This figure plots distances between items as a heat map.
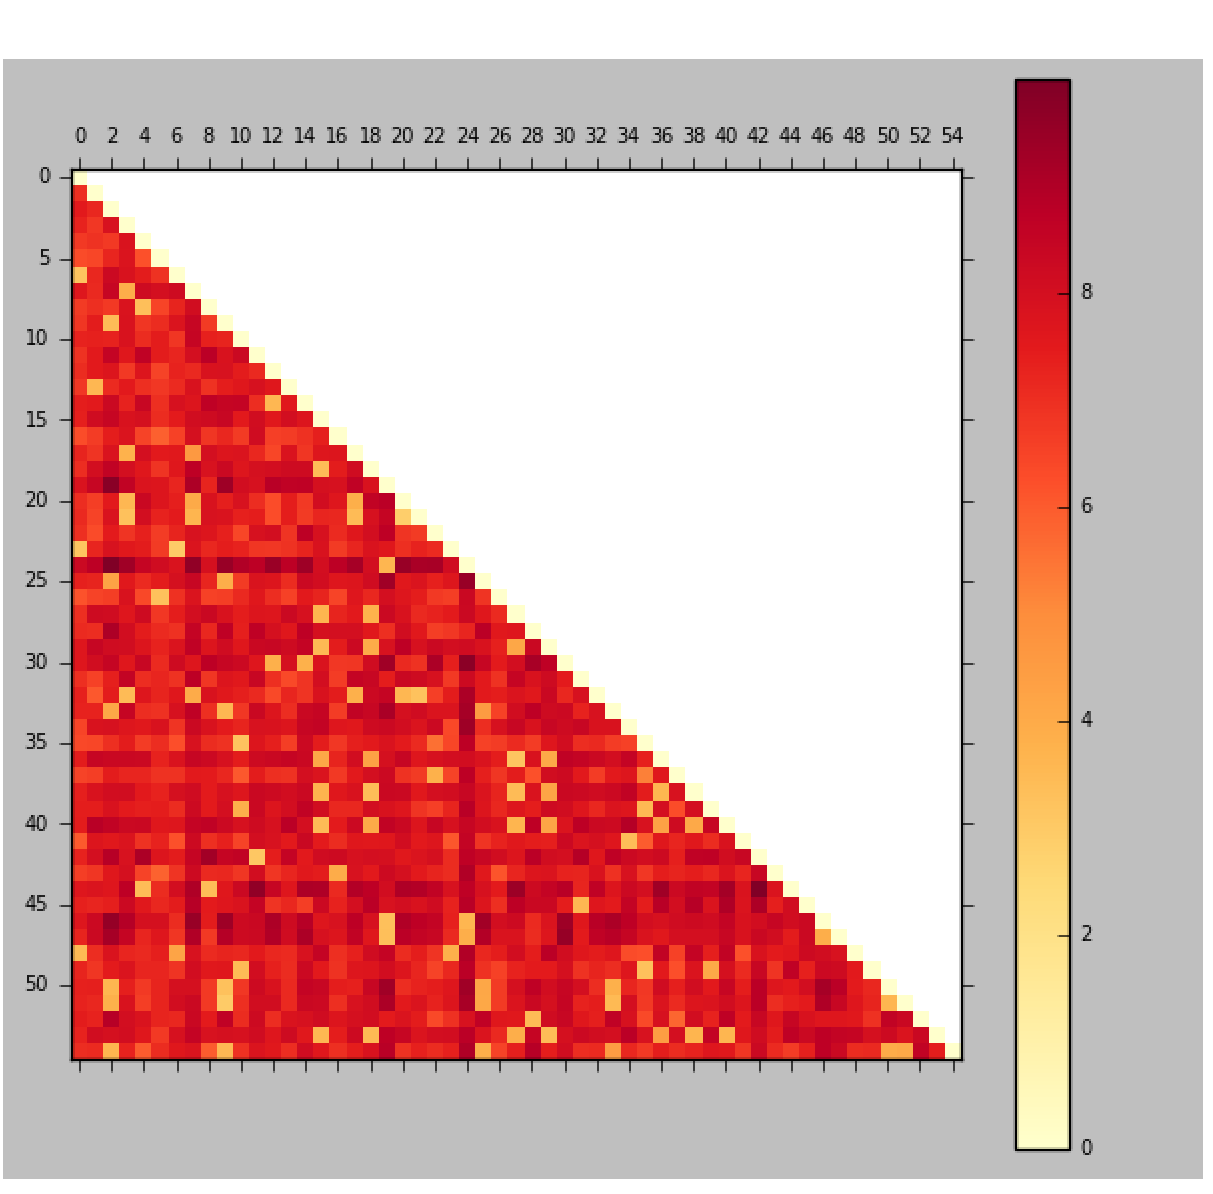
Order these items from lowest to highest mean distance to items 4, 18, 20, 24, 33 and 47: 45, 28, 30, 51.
51, 28, 45, 30
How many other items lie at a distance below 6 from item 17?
5
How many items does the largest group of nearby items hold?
8
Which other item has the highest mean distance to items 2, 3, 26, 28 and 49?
24
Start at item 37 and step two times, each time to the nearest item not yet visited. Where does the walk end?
35
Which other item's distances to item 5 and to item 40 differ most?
26
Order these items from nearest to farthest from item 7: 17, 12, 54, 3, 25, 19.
3, 17, 12, 54, 25, 19
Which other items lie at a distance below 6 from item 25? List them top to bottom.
2, 9, 33, 50, 51, 54
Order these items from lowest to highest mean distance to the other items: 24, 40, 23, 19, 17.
23, 17, 40, 19, 24
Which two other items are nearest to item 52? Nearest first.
28, 37
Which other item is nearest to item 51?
9
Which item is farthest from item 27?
44
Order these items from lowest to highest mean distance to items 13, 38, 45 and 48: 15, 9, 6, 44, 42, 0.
0, 6, 15, 9, 44, 42
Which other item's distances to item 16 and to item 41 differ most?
34
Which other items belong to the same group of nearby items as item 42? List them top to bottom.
11
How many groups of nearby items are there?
16
